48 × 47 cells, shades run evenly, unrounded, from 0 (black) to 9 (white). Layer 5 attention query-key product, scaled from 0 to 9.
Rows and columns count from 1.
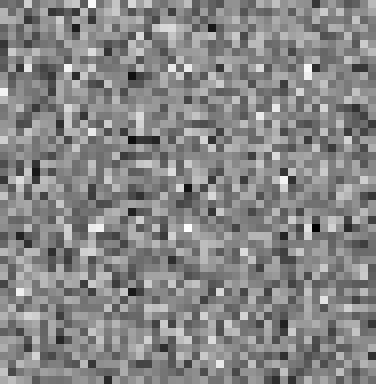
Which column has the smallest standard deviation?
29
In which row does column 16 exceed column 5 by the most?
22
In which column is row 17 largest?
12
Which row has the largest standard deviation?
9
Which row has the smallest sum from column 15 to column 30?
18
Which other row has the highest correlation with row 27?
37
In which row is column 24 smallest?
24
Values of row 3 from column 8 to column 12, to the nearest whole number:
7 4 6 5 2
